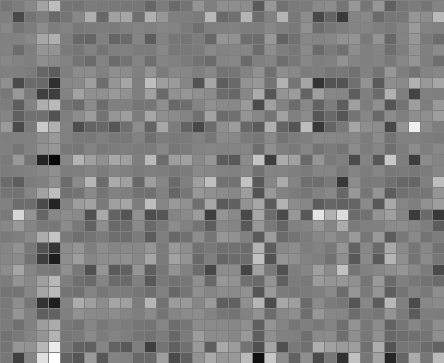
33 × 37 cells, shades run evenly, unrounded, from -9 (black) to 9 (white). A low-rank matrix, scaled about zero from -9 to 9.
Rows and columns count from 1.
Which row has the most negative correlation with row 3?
29
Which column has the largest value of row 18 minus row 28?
5
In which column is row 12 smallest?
27
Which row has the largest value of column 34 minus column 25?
12
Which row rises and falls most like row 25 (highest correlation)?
21
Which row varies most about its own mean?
33
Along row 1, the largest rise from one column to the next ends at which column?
23
